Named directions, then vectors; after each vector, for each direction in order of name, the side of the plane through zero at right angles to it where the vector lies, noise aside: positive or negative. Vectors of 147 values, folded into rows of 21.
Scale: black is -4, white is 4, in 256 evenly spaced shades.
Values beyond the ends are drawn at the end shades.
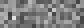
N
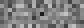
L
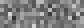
negative, negative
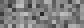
positive, negative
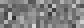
negative, negative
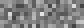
negative, negative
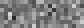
negative, negative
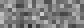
negative, positive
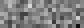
negative, positive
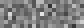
negative, negative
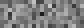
positive, positive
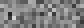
positive, positive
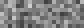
negative, positive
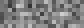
positive, negative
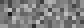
positive, positive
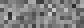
positive, positive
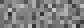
positive, positive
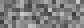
positive, negative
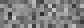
positive, positive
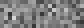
positive, positive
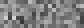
positive, positive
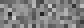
positive, positive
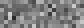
negative, negative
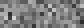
positive, positive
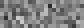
negative, negative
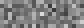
negative, negative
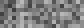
positive, negative
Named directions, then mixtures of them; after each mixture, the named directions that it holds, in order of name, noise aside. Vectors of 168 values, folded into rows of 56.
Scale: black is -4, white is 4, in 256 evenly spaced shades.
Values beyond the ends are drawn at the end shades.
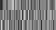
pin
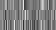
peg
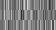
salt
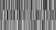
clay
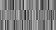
peg, pin.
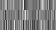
peg.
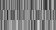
clay.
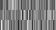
pin.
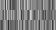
clay, pin, salt.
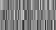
clay, pin, salt.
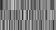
pin.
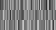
clay, pin, salt.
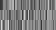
pin.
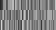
pin.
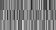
clay, pin, salt.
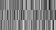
clay, salt.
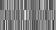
peg, pin, salt.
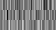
clay.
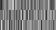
pin.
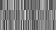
peg, pin.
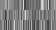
peg.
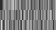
pin.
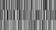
clay.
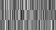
salt.
